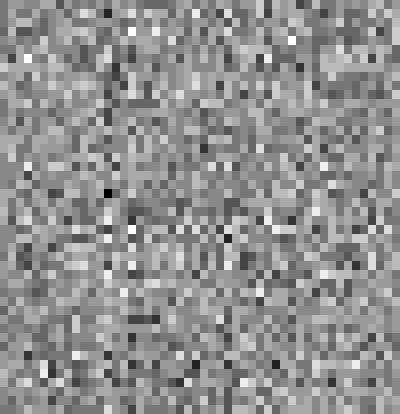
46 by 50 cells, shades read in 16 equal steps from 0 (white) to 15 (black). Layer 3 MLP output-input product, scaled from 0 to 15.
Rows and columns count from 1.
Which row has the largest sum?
42
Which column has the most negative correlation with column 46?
37
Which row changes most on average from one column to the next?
26
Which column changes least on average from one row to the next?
1
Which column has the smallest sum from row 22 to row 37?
10
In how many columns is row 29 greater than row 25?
20
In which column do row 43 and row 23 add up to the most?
23
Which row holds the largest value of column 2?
7
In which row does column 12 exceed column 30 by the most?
25
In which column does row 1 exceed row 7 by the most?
34
